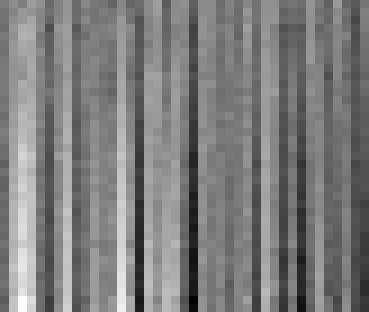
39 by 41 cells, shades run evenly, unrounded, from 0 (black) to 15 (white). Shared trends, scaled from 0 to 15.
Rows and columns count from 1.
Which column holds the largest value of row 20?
3
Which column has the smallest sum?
22
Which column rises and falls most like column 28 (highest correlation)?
37
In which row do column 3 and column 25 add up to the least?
1
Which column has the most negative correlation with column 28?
33
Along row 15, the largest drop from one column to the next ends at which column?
9
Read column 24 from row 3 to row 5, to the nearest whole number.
8 8 8
